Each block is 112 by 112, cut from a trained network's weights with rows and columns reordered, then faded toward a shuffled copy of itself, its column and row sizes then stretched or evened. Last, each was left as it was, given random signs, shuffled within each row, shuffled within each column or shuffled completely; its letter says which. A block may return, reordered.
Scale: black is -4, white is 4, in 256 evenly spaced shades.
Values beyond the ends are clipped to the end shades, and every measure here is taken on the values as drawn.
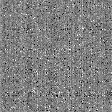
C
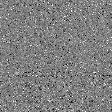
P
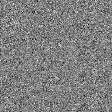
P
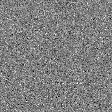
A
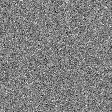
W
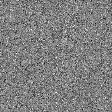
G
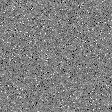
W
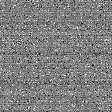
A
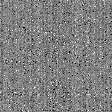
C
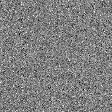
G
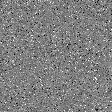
W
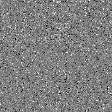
P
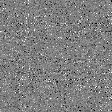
P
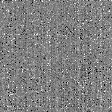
C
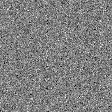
G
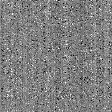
C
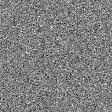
G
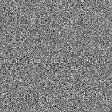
C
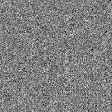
C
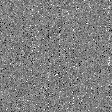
G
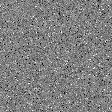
W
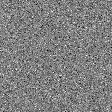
W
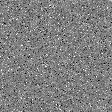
W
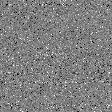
A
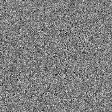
P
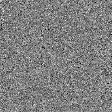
G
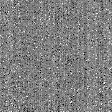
C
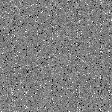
G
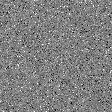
W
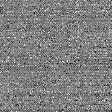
C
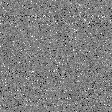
A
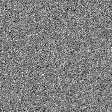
A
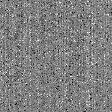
C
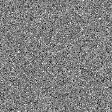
P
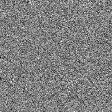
C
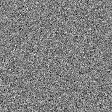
W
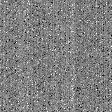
G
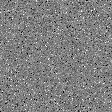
W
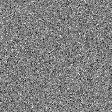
G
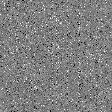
G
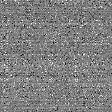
C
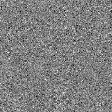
C
